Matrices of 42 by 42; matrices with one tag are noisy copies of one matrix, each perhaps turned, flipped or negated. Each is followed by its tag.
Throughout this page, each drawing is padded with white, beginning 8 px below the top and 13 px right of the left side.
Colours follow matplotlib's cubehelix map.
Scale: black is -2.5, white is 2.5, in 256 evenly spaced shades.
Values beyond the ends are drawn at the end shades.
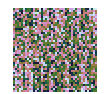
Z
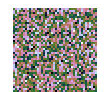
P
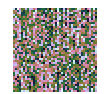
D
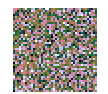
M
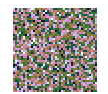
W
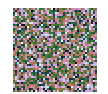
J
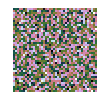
W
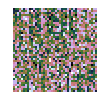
Z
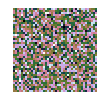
J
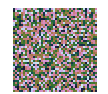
M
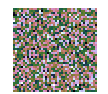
M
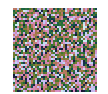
W
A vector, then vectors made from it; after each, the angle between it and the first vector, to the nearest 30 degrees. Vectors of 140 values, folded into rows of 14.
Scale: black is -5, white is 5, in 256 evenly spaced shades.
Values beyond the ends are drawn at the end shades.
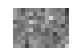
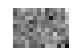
150 degrees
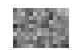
120 degrees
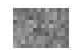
60 degrees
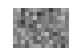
90 degrees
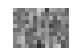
90 degrees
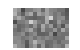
30 degrees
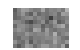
150 degrees
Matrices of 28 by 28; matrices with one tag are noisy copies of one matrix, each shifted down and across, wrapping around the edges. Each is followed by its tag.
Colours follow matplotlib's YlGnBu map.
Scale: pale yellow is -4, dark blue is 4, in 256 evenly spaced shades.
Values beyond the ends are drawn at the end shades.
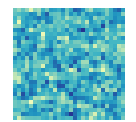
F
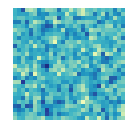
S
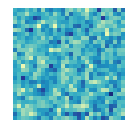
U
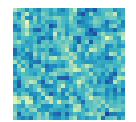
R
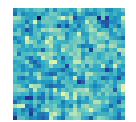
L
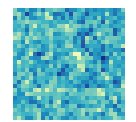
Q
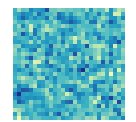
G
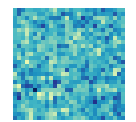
L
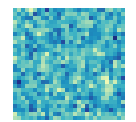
Q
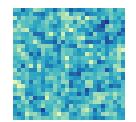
R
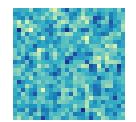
U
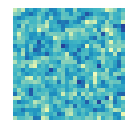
F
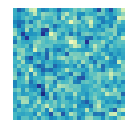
F
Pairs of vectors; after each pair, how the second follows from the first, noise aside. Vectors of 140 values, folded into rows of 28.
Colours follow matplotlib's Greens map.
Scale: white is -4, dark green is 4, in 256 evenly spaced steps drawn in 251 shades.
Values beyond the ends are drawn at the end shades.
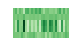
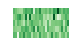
shuffled.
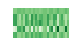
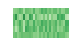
reversed, shrunk.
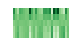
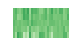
reversed, negated, shrunk.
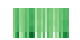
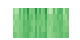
reversed, negated, shrunk.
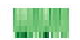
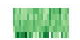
copied.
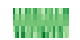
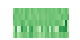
wrapped around, partly zeroed.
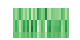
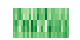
copied.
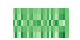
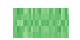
reversed, shrunk.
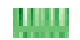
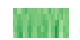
reversed, negated, shrunk.
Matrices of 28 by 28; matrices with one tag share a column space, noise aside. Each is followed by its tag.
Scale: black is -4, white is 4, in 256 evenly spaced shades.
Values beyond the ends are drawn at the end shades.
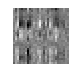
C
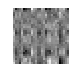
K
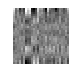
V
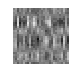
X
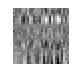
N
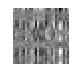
C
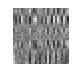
N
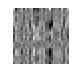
C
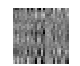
K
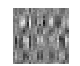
X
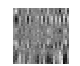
N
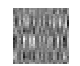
X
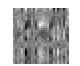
C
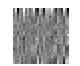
V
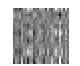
K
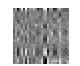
K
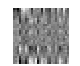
V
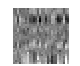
N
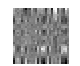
V
